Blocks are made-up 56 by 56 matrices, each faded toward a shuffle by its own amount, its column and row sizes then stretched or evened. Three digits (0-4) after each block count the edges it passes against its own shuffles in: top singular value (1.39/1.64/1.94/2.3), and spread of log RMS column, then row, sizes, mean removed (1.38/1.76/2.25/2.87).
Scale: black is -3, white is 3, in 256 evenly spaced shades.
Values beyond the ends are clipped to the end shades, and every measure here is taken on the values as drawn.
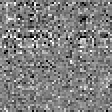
3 3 3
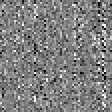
1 4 0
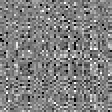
4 3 0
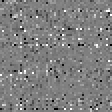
1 2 3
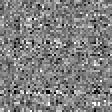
3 1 3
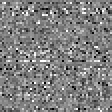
1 0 4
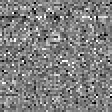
2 0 2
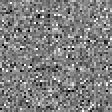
1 1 2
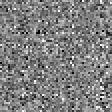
1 2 2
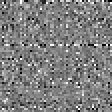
2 2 3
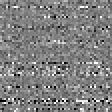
1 2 4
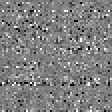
0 1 3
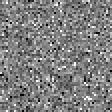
2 1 0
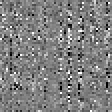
1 4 2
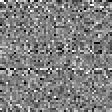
3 0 3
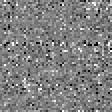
1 2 2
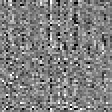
3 3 2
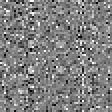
3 3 0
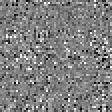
0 2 3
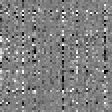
3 4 2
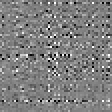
4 3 4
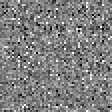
0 1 1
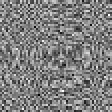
4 0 1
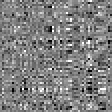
4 3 3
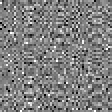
4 2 0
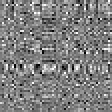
4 2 3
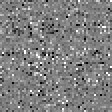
1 1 2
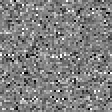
0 0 2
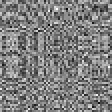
4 0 0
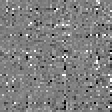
1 2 3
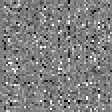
1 3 0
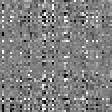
4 4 4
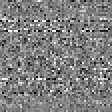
2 0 4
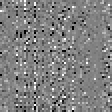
3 4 0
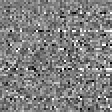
1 1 3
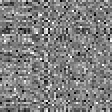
4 1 1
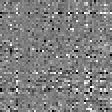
3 3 3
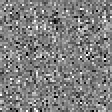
1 2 2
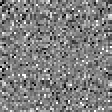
3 0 0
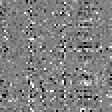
3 3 2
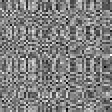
4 2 0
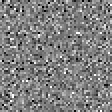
2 0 1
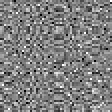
4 0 1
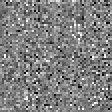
0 2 1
